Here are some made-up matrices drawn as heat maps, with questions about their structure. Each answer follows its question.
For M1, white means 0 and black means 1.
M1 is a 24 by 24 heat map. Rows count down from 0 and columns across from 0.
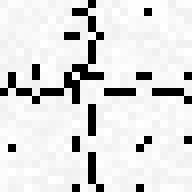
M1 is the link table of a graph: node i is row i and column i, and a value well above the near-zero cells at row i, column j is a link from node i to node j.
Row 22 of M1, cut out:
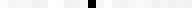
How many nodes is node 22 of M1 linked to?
1
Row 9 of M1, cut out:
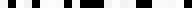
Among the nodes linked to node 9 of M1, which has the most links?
node 11
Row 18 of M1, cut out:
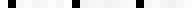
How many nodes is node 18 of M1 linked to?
3
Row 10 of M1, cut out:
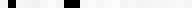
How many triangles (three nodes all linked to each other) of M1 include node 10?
2
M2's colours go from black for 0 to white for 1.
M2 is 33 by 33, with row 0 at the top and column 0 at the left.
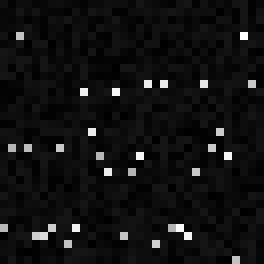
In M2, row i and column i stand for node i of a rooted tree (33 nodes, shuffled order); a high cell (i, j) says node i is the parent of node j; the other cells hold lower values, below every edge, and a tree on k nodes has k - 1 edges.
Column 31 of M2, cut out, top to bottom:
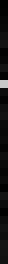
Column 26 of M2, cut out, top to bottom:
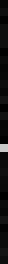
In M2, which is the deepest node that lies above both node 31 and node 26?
10
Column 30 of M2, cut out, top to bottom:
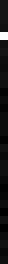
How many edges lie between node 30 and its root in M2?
3
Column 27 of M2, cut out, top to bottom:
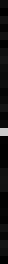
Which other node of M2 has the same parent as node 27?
11
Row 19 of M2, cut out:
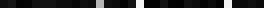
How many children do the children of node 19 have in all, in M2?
5
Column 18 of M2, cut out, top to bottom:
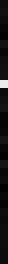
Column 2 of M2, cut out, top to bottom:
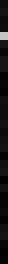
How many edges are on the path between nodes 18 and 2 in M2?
9
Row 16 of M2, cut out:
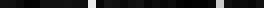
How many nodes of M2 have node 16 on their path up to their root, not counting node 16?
12
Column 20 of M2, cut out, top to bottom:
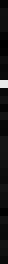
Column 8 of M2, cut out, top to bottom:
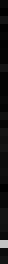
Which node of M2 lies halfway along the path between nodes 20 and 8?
21
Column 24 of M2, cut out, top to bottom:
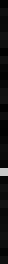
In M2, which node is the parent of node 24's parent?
28
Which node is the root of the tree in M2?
32
